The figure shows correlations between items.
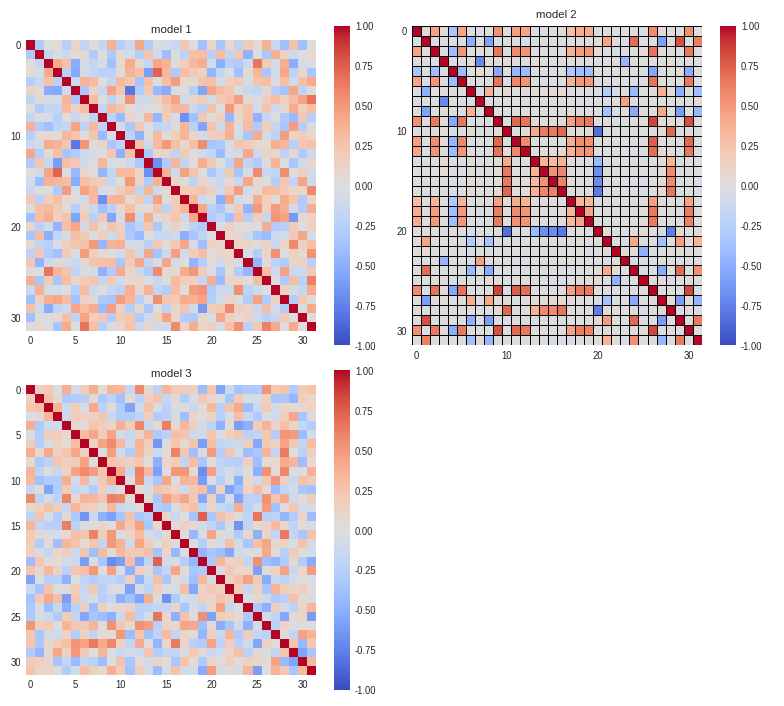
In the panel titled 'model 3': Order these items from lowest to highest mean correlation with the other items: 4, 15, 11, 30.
11, 30, 15, 4
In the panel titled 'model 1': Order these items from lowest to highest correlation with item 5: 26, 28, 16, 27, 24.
28, 27, 24, 16, 26
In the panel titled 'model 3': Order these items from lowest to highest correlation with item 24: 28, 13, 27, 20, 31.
13, 28, 20, 27, 31
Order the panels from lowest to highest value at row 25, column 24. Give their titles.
model 1, model 3, model 2
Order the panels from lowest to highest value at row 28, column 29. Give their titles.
model 1, model 2, model 3
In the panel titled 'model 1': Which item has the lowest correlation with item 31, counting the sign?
3
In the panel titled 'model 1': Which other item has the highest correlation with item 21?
30
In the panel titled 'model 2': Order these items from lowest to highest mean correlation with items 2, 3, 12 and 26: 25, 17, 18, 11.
25, 17, 18, 11
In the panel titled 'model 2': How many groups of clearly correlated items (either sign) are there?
5
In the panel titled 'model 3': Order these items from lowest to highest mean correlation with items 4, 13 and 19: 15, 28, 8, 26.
8, 28, 15, 26
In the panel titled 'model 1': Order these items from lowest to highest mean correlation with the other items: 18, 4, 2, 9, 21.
21, 9, 2, 18, 4
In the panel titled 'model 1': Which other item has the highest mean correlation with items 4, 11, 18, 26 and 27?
31
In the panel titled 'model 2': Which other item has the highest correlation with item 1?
29
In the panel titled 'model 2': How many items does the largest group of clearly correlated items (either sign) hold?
12
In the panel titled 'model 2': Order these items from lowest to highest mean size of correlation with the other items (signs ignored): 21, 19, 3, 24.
3, 21, 24, 19
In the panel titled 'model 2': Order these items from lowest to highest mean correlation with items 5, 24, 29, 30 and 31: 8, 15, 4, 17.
8, 4, 15, 17
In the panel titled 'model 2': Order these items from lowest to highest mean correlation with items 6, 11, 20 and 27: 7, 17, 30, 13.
13, 7, 17, 30
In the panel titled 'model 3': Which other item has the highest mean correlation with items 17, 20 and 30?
9
